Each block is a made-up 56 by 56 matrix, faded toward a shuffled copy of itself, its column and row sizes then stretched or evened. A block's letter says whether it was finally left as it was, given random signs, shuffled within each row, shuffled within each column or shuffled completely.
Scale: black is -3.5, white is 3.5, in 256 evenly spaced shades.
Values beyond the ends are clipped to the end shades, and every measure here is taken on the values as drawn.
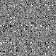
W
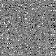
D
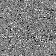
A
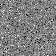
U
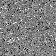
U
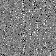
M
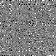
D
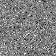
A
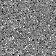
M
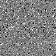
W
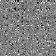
D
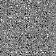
W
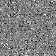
A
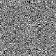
D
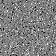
U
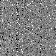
M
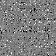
W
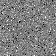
U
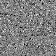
A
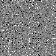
W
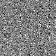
M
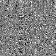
D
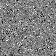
U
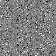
M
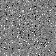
M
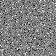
U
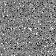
A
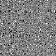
D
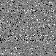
A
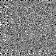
W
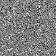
M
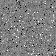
U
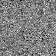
U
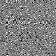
D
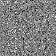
M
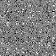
D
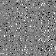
D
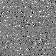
A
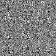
W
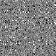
D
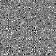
D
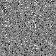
M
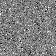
U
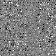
W
